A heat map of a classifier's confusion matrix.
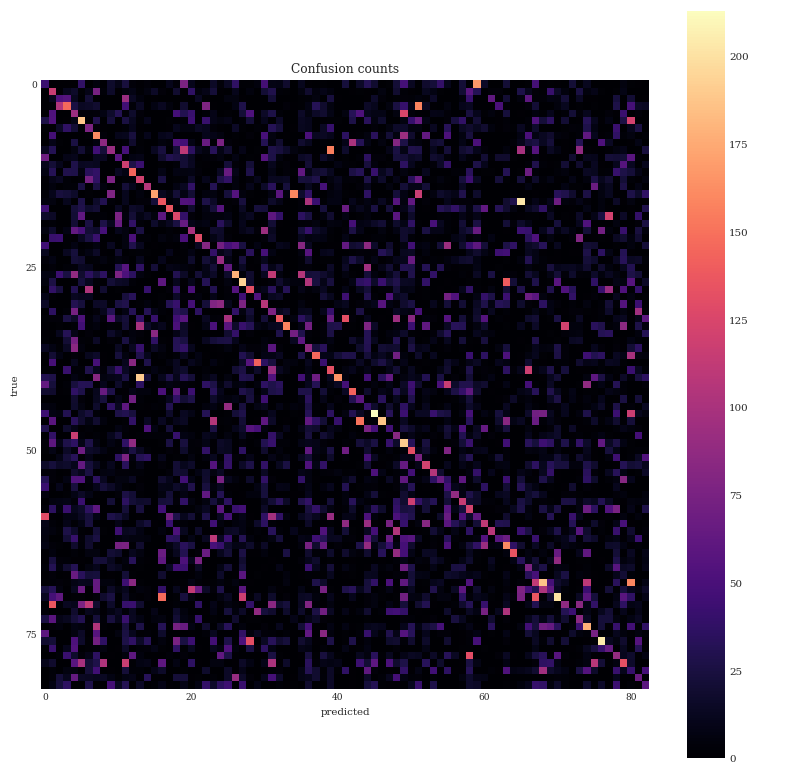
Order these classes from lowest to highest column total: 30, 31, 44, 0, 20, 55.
0, 20, 30, 55, 31, 44
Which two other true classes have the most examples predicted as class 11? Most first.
79, 2
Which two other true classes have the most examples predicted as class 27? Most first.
70, 30
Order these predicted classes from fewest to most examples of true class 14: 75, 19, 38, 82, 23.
82, 19, 23, 38, 75
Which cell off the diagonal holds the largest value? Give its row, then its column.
16, 65
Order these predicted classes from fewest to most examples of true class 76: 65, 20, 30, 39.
65, 30, 39, 20
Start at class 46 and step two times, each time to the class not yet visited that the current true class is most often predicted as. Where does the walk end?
12
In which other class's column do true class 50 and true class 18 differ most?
77
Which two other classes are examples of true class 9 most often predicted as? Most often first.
39, 19
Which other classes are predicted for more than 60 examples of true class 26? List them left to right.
4, 10, 31, 35
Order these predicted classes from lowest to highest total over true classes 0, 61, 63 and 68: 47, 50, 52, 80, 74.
52, 50, 47, 74, 80
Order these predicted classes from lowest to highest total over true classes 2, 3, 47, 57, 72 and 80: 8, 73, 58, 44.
8, 73, 58, 44
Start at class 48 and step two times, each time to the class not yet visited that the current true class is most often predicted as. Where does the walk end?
49
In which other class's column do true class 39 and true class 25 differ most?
66
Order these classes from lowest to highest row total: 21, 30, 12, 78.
21, 78, 12, 30
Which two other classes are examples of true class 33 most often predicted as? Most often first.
71, 13
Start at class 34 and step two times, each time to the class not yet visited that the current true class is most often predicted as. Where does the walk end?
51
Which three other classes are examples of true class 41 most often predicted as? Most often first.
55, 74, 0
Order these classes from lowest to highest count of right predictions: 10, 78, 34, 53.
10, 34, 78, 53
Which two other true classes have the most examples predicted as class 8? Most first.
79, 42
